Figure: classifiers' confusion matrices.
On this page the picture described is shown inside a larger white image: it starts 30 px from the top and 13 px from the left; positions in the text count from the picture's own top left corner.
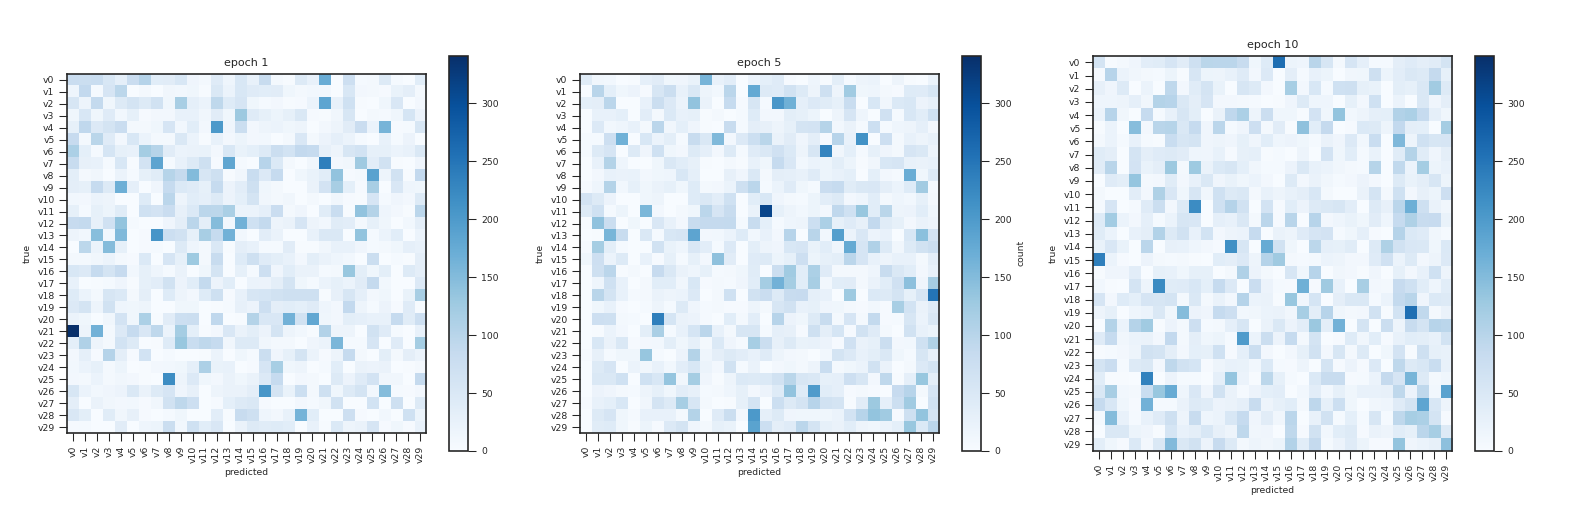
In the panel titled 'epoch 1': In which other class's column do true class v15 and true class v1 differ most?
v10
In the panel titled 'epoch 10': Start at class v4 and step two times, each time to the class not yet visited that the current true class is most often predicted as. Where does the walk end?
v18
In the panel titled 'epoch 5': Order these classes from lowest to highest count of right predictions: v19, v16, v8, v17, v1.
v19, v8, v16, v1, v17
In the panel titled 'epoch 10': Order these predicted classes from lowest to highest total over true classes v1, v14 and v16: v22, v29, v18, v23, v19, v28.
v22, v19, v29, v23, v28, v18
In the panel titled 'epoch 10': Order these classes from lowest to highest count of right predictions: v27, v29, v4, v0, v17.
v0, v4, v27, v29, v17
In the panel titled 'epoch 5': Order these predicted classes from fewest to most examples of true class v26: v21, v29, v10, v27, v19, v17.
v10, v21, v29, v27, v17, v19
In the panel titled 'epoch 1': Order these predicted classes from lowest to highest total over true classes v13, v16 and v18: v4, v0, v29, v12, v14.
v14, v0, v29, v12, v4
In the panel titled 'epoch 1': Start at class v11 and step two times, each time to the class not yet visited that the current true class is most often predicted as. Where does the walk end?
v17
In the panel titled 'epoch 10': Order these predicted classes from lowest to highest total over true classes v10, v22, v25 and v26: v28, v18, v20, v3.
v3, v28, v20, v18
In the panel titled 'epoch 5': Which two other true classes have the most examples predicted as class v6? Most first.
v20, v21
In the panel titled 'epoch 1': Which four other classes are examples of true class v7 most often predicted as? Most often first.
v21, v13, v24, v16
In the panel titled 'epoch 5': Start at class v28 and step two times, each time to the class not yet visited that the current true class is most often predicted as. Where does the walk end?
v22
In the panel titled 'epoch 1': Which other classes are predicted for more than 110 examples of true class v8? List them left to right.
v10, v22, v25
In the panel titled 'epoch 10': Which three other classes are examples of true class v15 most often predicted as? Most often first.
v0, v14, v24
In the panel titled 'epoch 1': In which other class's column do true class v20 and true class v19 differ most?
v18
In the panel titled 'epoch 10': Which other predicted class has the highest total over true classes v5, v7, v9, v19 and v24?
v26
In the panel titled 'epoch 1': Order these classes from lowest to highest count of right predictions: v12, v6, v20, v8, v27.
v27, v8, v6, v12, v20
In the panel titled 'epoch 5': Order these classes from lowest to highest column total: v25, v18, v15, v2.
v18, v25, v15, v2
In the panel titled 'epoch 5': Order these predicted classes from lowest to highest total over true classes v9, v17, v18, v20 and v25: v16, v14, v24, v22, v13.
v13, v24, v14, v22, v16
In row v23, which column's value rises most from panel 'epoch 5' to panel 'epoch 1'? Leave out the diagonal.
v3
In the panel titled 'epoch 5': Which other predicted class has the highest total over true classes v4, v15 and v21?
v6
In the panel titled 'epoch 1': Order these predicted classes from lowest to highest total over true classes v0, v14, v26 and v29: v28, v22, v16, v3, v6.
v28, v22, v6, v3, v16
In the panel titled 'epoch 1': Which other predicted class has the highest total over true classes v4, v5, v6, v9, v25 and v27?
v8
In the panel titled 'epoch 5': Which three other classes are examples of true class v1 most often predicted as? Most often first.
v14, v22, v12
